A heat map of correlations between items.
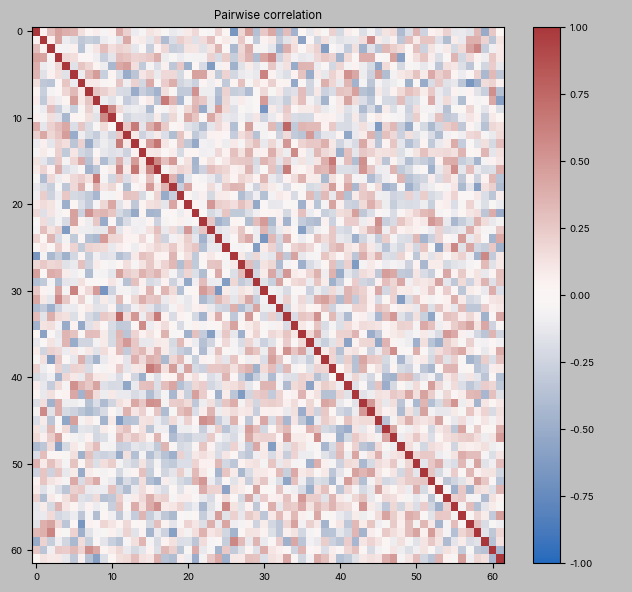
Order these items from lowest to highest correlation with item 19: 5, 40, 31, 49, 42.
5, 31, 42, 49, 40
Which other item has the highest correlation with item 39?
15
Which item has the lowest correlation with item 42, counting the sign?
27
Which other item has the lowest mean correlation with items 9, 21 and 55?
22
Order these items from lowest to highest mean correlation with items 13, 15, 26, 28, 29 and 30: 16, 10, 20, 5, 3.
10, 20, 5, 3, 16
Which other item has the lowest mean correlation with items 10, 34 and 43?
4
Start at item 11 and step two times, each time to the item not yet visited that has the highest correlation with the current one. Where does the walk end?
16
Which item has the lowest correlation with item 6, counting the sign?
57
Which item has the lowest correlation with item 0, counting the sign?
26
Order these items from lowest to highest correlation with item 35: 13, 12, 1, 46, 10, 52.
1, 12, 10, 52, 46, 13
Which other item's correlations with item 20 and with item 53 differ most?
29
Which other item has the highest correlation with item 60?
7
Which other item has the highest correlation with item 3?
31
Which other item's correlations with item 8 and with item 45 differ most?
17
